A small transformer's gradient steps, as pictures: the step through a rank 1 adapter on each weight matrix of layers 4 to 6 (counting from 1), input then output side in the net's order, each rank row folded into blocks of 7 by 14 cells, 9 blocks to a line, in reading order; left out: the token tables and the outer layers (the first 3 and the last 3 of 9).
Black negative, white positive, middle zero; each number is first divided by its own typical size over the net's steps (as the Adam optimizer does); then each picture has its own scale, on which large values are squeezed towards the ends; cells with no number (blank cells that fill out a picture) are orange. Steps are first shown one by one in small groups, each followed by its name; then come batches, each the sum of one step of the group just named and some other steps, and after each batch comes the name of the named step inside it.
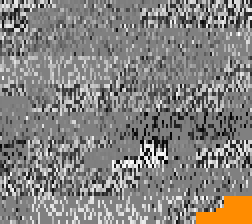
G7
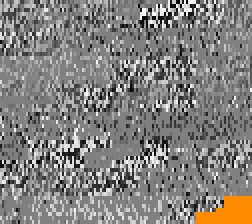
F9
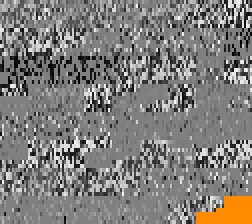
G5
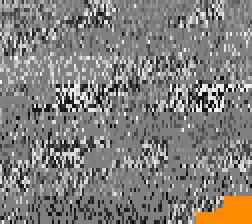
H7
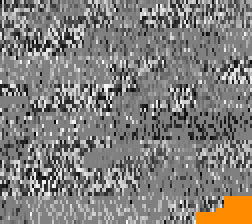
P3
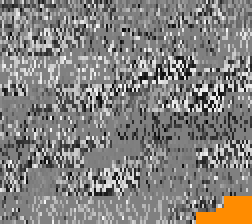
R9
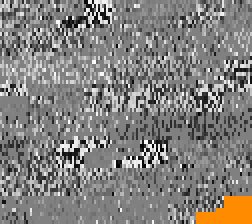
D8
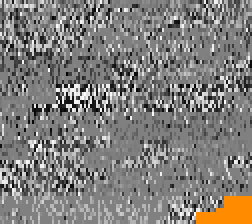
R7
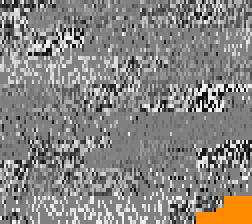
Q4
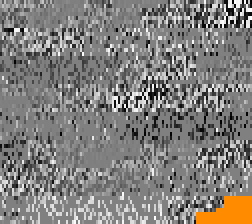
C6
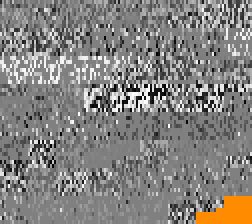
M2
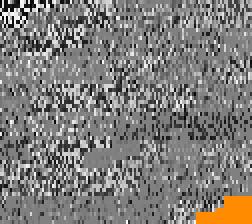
P3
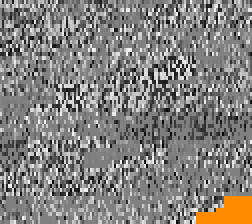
G7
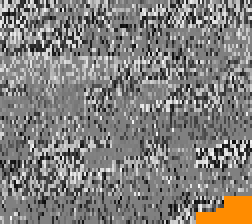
F9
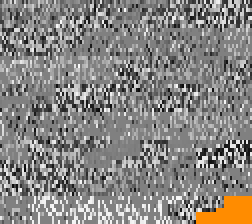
R7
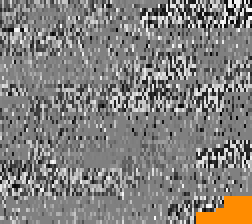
C6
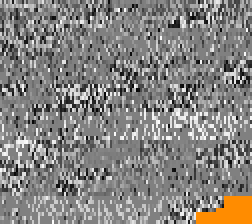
R7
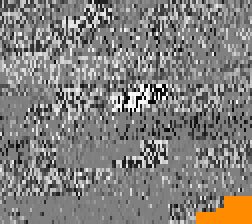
M2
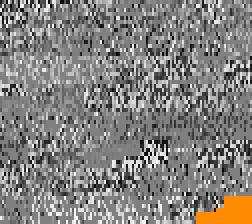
F9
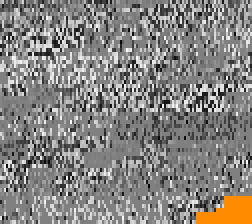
R9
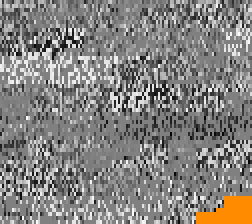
G7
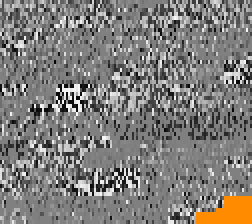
R7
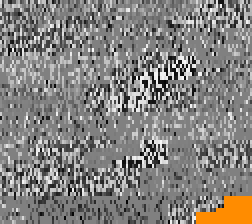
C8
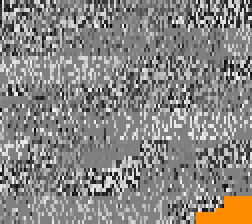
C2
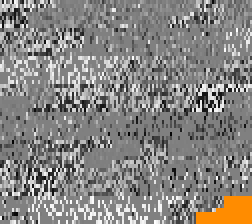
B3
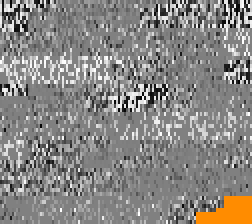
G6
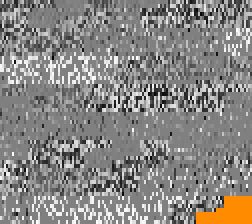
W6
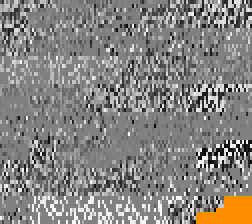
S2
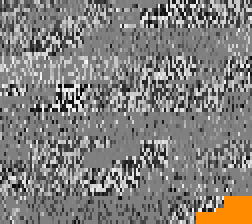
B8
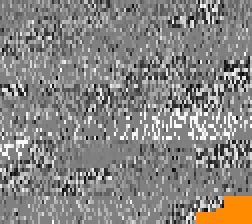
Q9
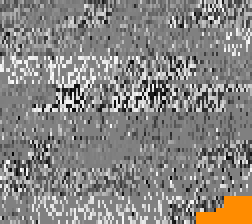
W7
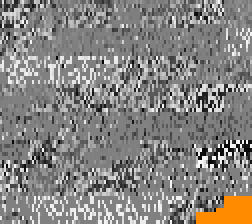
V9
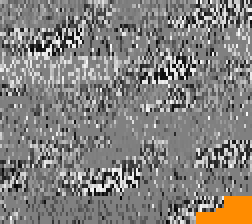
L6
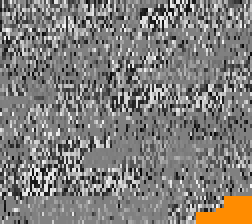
C2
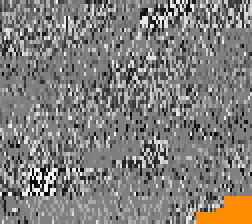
Q9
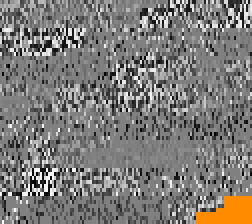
C8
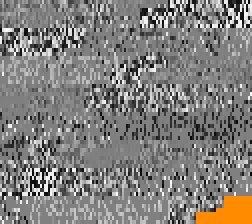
V9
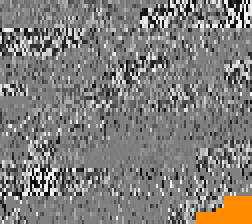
W7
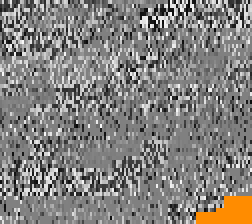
W7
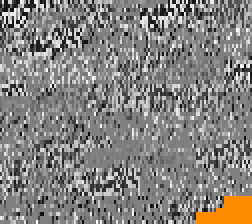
W6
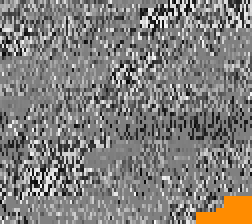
B3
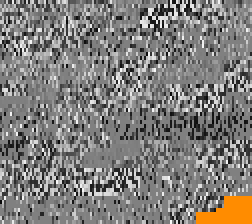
V9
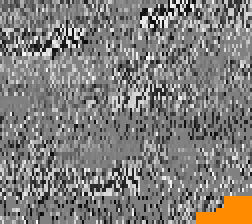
W6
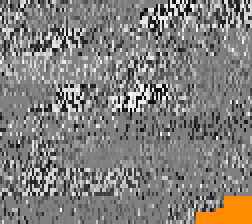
G6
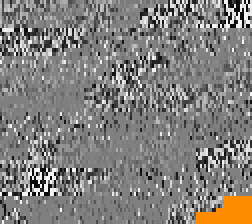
G6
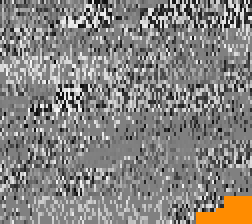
C2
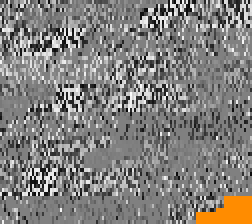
G6
